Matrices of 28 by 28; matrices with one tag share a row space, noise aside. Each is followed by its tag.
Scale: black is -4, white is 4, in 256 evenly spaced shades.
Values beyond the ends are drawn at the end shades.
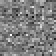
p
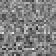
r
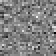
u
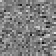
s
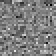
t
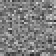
p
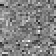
u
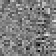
s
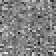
u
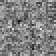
p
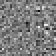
s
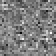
t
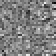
s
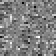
u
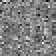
s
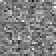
p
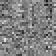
t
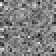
u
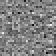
p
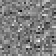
s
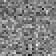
r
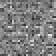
p
